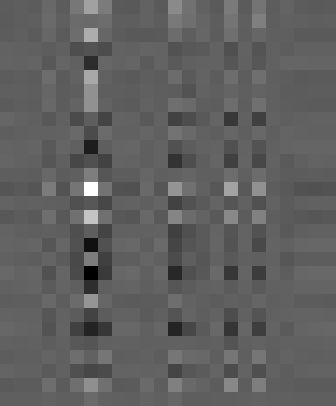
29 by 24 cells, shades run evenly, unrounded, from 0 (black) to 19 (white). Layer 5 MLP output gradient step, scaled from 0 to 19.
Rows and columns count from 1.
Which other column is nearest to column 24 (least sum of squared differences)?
23
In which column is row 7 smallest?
14
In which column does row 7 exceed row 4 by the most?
7
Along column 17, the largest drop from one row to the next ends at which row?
15
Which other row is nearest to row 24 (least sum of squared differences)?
20
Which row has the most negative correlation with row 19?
10
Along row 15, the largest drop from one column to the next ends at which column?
13
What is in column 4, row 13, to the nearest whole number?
8
